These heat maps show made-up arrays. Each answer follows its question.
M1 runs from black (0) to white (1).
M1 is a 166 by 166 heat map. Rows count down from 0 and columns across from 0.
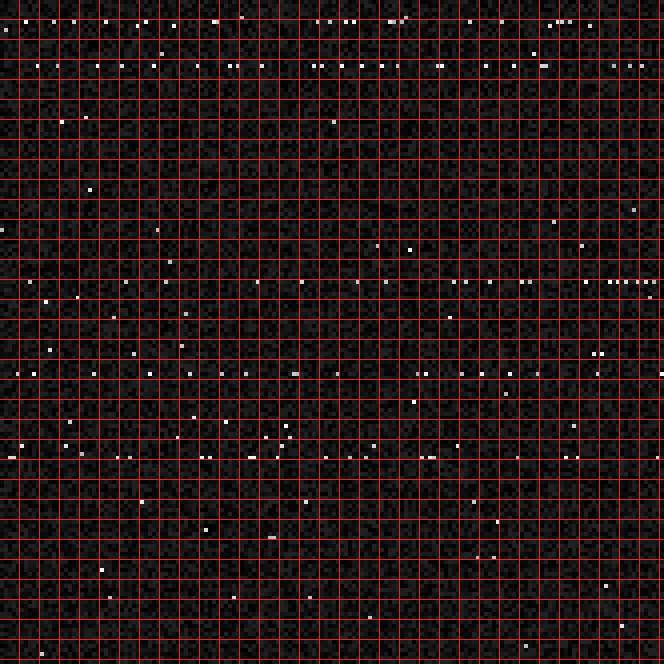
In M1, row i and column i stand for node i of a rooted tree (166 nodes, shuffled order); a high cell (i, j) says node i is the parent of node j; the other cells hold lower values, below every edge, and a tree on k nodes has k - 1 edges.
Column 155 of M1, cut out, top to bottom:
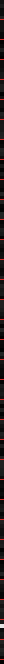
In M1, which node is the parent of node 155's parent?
70
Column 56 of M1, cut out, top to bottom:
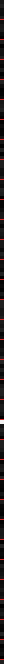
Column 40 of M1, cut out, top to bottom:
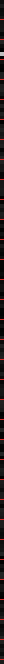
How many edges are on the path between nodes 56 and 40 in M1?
6
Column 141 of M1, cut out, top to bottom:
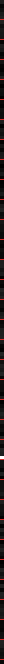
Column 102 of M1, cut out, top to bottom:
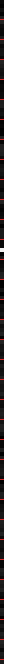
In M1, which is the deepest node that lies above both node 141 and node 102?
114
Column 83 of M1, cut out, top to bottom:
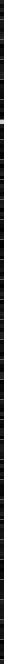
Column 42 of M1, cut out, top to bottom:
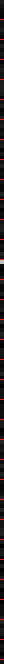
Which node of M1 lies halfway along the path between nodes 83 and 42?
16
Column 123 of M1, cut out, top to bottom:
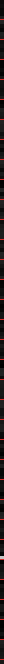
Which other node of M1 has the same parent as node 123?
119
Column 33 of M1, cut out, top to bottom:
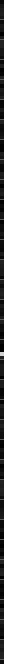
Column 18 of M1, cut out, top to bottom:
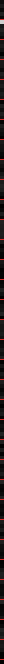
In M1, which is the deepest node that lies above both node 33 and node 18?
5
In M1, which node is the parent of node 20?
113
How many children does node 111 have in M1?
5
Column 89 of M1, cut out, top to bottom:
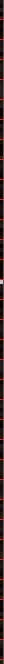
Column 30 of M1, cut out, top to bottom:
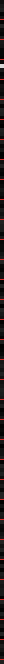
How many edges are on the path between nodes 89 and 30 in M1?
4
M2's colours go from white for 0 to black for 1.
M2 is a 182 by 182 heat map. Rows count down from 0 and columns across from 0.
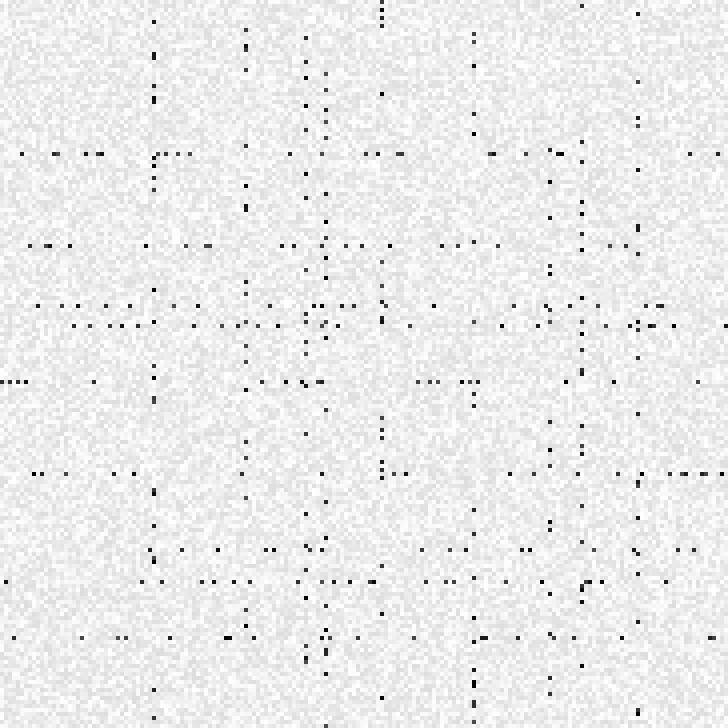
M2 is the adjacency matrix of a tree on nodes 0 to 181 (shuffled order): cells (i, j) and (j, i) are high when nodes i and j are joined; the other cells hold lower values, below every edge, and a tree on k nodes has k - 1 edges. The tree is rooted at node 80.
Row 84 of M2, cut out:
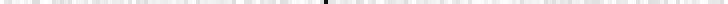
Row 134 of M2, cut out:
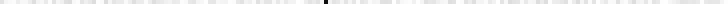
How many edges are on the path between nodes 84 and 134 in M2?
2
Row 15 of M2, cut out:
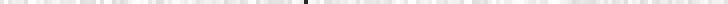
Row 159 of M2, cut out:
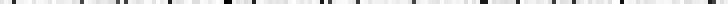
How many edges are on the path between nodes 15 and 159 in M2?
3
